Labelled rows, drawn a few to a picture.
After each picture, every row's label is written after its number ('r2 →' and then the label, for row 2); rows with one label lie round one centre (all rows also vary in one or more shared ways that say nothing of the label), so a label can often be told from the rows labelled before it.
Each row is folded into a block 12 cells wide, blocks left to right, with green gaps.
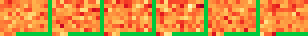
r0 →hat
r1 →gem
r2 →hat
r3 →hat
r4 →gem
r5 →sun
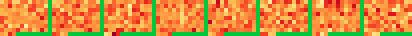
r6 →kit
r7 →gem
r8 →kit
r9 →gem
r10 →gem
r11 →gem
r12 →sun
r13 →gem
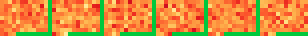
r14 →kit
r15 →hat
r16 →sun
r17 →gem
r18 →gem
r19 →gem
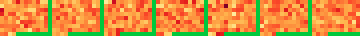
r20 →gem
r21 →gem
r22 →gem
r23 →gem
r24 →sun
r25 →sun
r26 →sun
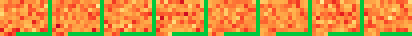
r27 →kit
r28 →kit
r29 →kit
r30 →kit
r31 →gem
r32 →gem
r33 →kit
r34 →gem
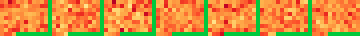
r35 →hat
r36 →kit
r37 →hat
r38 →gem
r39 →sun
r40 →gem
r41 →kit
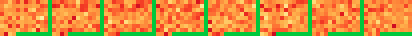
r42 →sun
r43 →hat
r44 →sun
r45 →kit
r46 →kit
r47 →sun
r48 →gem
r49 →sun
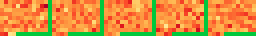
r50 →hat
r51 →kit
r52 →kit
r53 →kit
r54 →kit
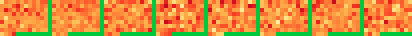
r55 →sun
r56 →sun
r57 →gem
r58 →gem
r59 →hat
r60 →gem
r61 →hat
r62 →gem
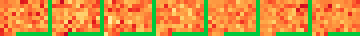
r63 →kit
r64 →hat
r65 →sun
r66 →gem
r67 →kit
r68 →hat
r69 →sun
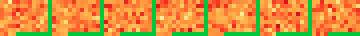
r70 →sun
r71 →hat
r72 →kit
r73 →hat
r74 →hat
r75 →kit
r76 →gem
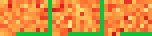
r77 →gem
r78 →gem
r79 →kit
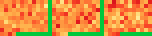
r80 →kit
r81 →kit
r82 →hat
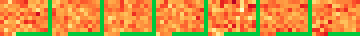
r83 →kit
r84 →gem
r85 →sun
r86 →gem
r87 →hat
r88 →hat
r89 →sun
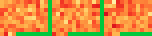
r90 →gem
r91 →hat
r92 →sun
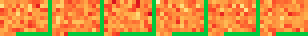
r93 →gem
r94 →sun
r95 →hat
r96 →gem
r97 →kit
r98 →sun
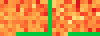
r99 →hat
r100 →gem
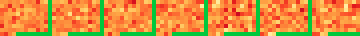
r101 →gem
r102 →gem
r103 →gem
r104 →kit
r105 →sun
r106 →gem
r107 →hat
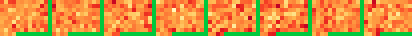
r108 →hat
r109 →hat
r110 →hat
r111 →gem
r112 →kit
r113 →hat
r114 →gem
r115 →gem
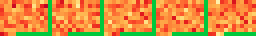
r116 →hat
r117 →hat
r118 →kit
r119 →gem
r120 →sun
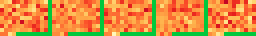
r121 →gem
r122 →gem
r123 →gem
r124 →sun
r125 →gem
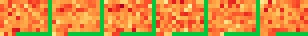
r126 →gem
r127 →sun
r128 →sun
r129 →gem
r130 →kit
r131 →gem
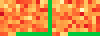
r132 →gem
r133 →gem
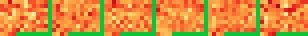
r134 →hat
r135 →kit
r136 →hat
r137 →hat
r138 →sun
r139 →sun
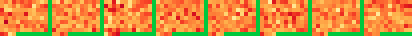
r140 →hat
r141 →kit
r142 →sun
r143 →kit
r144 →gem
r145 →kit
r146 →kit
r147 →hat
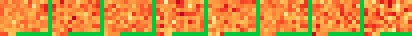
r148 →hat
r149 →hat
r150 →gem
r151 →kit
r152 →sun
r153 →hat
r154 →kit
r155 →gem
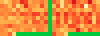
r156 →kit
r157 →kit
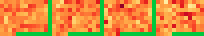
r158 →sun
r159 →sun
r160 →sun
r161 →kit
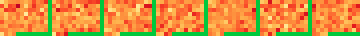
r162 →sun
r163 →sun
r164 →hat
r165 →kit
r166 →gem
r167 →kit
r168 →hat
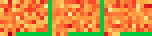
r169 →kit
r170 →sun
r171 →hat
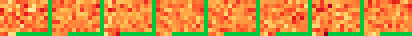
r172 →gem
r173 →hat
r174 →sun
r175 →hat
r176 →gem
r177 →kit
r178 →sun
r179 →hat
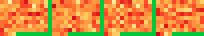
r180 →kit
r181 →hat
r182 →kit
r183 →gem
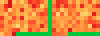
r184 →gem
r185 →hat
